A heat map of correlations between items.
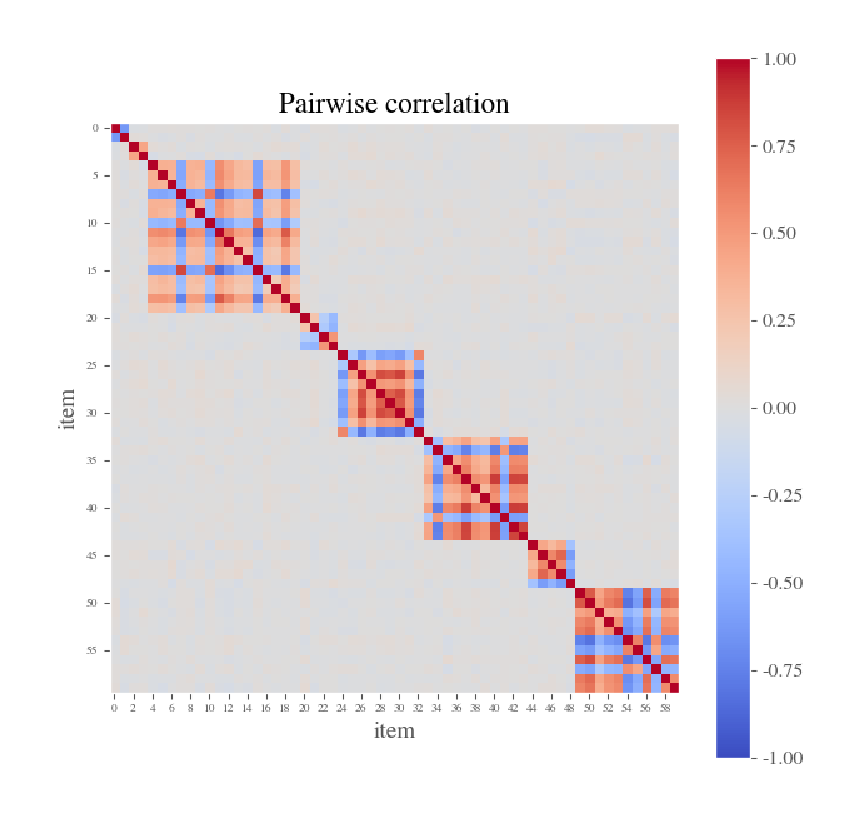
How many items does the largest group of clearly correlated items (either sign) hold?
16
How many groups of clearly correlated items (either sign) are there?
8
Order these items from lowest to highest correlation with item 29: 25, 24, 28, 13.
24, 13, 25, 28
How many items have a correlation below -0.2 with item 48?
4
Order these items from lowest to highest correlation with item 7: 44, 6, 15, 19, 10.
6, 19, 44, 10, 15
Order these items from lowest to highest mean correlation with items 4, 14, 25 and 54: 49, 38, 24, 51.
49, 51, 24, 38
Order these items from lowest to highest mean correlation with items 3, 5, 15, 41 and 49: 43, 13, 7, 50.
43, 13, 7, 50
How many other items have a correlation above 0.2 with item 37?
8
